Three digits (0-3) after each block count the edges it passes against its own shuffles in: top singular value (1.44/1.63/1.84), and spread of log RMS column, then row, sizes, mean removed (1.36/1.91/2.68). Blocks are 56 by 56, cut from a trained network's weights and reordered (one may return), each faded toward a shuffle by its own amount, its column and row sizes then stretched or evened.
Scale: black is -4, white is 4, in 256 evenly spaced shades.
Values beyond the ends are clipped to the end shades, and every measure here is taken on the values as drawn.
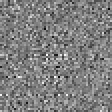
2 1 2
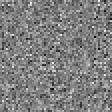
0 2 0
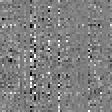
3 3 2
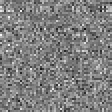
3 1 1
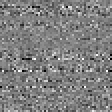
0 0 3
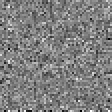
2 1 1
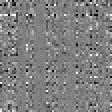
3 3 2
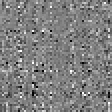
0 3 2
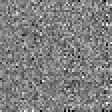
2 2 0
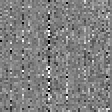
2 3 0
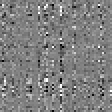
2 3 2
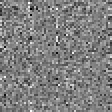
2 2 1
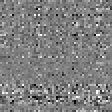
1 2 3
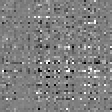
2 3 3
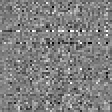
3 2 2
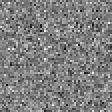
1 0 2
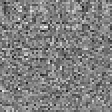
3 1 1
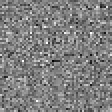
1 0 2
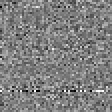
3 0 2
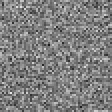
2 0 0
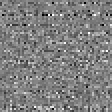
0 0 3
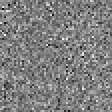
0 1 0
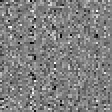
0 3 1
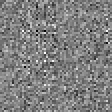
3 2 0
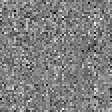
0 2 1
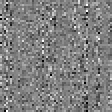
1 3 0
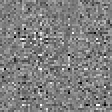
2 2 2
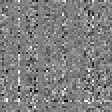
0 3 2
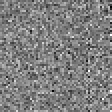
1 1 0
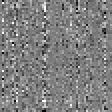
2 3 0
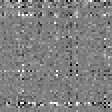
1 2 3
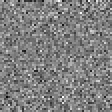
1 0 2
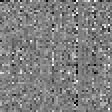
1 3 2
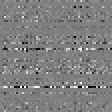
3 1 3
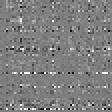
2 2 3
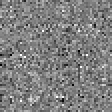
1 1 2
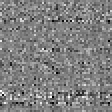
0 1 3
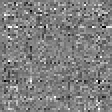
1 2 2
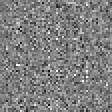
1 2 1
